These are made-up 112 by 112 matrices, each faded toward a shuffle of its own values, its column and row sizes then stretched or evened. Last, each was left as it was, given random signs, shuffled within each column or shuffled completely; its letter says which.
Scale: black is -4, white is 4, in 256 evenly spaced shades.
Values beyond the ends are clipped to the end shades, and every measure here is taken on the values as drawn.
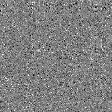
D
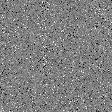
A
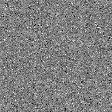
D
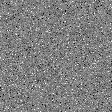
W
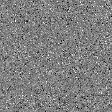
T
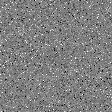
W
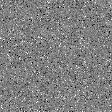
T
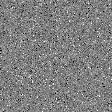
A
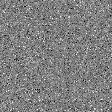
T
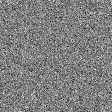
W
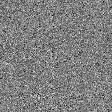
T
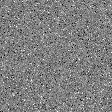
W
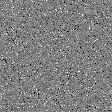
A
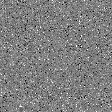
T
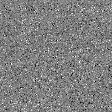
T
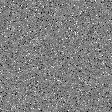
W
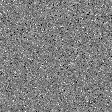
W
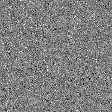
A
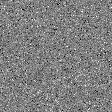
W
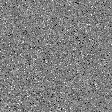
W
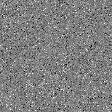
D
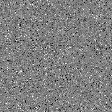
D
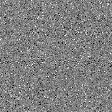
D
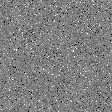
W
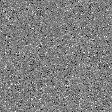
T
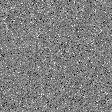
W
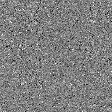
T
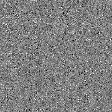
D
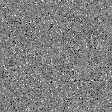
D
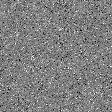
W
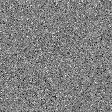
W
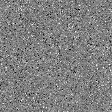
A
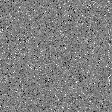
A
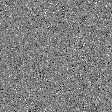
A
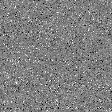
T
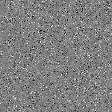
A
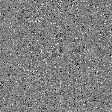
A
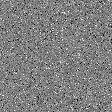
W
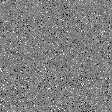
D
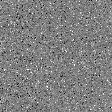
A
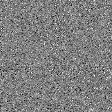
T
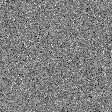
W
